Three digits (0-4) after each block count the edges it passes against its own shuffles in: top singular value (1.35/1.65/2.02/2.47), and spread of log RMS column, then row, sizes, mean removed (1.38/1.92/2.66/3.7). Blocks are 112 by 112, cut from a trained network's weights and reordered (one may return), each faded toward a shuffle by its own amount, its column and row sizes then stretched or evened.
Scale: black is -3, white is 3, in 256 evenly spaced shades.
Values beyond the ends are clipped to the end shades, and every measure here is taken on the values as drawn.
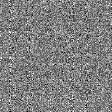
0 3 1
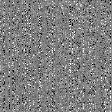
1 4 0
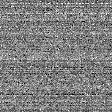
3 1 2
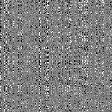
4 4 2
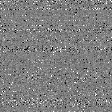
1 1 3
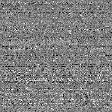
2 2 3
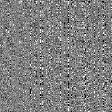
3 4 0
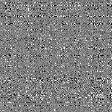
2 3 4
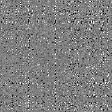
3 3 2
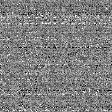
2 2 3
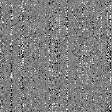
1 4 1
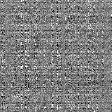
3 4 1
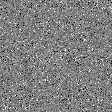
0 0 1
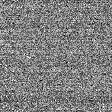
1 1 0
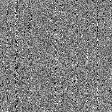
0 3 0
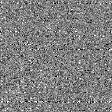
1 0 3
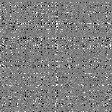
2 3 4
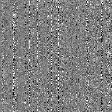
1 4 0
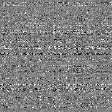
1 2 4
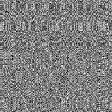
4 1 0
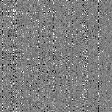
3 3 1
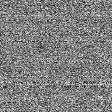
0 1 3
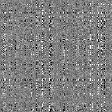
3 4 3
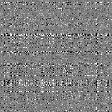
4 2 4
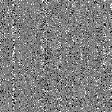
3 3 0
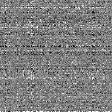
3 3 3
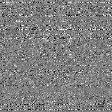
2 1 4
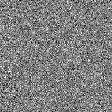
3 1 0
